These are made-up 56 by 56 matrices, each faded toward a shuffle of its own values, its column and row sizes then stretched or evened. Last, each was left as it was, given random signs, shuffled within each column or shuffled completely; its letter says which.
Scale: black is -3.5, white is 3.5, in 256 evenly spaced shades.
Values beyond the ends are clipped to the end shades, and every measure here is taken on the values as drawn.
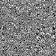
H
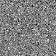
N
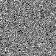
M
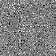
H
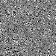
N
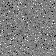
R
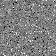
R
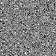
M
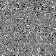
N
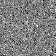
M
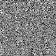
N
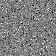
R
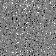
M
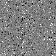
M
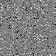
N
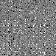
H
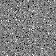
M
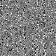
M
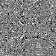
N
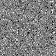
M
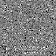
H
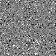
H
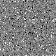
N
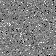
R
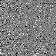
N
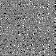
N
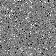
R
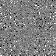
N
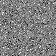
R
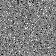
R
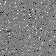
R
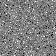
R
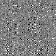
H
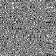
H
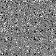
N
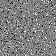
R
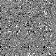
N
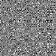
H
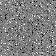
M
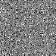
N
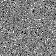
R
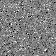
R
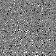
N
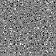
H
